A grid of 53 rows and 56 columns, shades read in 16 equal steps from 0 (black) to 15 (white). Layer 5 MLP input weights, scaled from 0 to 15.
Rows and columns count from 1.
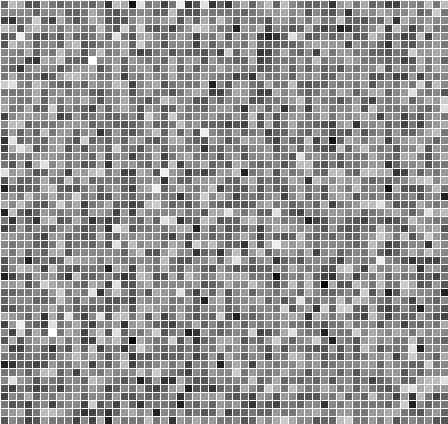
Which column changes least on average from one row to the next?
11
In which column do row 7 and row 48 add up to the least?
18
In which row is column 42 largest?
22
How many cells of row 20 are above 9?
8
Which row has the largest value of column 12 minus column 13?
37
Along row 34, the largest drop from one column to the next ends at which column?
53
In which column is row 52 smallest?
20
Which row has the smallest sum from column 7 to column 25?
51
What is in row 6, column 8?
6
